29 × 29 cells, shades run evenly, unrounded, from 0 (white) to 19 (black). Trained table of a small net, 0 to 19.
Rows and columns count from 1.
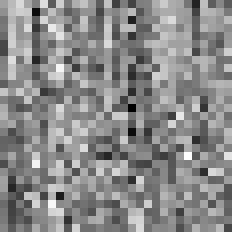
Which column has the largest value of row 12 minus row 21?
8
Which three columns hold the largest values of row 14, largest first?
17, 26, 3
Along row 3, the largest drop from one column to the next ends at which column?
6
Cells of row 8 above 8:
15
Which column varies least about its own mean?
12
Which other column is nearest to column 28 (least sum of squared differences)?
27
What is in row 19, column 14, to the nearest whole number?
9
